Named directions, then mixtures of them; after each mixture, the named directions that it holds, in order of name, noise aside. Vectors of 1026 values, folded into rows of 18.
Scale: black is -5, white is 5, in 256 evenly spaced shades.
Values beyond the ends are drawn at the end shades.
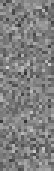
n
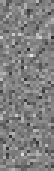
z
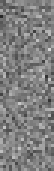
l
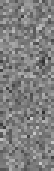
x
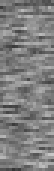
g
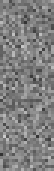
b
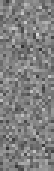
b, n, z.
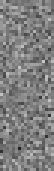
l.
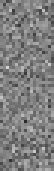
n.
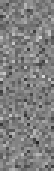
l, x, z.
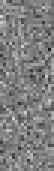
b, l.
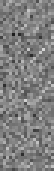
b, z.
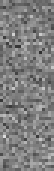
b, g.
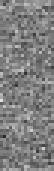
b, g, n.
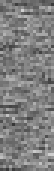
g, l.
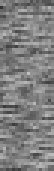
g.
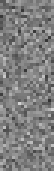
l.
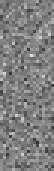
l, z.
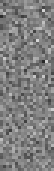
l, n, x.
